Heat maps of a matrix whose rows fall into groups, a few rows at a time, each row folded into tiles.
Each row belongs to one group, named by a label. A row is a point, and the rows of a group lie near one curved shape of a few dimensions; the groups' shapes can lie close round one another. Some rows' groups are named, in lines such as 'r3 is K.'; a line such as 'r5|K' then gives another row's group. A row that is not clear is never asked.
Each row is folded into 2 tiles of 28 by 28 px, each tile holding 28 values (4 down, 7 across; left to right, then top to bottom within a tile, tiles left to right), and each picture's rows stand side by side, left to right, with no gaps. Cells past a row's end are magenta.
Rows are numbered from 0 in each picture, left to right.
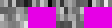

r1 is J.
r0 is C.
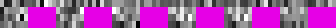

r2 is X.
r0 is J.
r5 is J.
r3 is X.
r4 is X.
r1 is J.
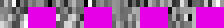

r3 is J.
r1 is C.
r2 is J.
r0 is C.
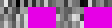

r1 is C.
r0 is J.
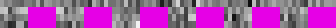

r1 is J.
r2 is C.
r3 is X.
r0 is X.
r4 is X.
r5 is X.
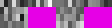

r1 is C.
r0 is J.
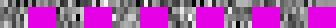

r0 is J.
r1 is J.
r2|C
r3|X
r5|X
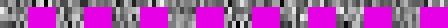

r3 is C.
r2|J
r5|X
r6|X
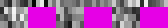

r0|X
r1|X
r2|C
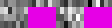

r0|J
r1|X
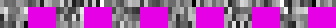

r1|J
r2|C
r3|X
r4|C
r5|X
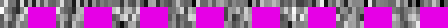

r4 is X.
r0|J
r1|J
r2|X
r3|X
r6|C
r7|C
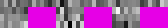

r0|C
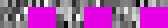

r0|J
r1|X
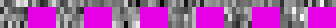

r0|C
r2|C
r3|J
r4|X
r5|X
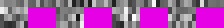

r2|X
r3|C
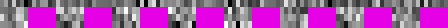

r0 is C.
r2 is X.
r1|X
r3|X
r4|C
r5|C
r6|X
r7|C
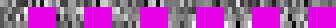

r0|J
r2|J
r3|C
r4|C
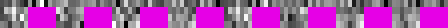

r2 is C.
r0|X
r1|X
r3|C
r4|X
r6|C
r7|C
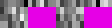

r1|J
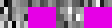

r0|C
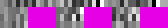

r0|J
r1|J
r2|J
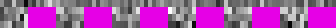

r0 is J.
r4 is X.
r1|X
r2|J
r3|X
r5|X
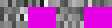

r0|J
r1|C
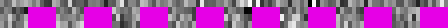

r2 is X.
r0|C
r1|C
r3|C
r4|C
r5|C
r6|C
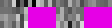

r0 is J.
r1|C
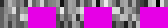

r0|X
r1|J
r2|J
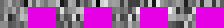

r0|X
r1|J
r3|J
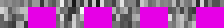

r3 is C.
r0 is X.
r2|X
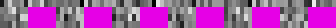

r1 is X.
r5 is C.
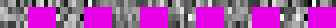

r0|J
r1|C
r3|X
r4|J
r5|C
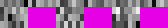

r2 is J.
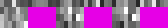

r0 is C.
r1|X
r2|X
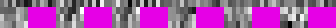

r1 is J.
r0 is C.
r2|J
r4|J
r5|X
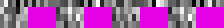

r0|J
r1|X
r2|J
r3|X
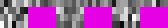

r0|C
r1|J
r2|X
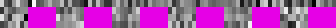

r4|J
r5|X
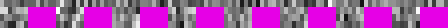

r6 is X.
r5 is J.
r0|X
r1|J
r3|X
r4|J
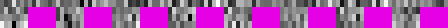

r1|X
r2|J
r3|J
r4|C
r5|J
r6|J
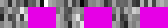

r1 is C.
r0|J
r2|X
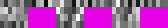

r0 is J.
